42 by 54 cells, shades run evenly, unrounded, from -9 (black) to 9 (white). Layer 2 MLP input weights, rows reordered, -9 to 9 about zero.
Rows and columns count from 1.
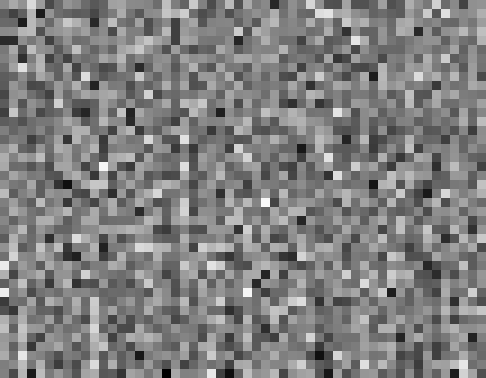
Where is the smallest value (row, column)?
42, 19
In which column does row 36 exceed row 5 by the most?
1
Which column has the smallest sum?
20
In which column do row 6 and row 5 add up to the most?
16
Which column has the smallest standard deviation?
29
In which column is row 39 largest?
12
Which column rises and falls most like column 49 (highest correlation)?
35
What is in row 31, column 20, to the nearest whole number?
-2
